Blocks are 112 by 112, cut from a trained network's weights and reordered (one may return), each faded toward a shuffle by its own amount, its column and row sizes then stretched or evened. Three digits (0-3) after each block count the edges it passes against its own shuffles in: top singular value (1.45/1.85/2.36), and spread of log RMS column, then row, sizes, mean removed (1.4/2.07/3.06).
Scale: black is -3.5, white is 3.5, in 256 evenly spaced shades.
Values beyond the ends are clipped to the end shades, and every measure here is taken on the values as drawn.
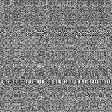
3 0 2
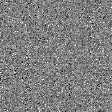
0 2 0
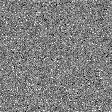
0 0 0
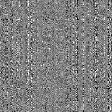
2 3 1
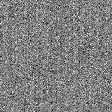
1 1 0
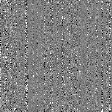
0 3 1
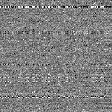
3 1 2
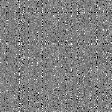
2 3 1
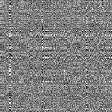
3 2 1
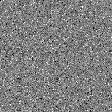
2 0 0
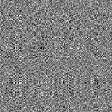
3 2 2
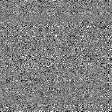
0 2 3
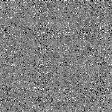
0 2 2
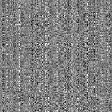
3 3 1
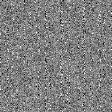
0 3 0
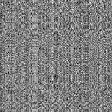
3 1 0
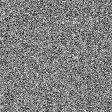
0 0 0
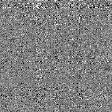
0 2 3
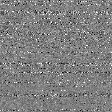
0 0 3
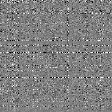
1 2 3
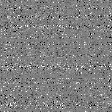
0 2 3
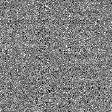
1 2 0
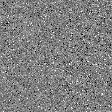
1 1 0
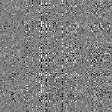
3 3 2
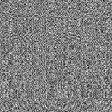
3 1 0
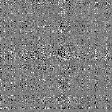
0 3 3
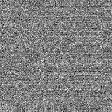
2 0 0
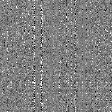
1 3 0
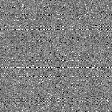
3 1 2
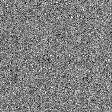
0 0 1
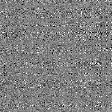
0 2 3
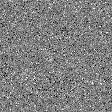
0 0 1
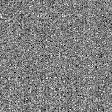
1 0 1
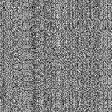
3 1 0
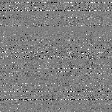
1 1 3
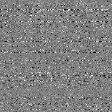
0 0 3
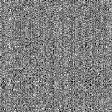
2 1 1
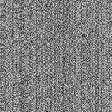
3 0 0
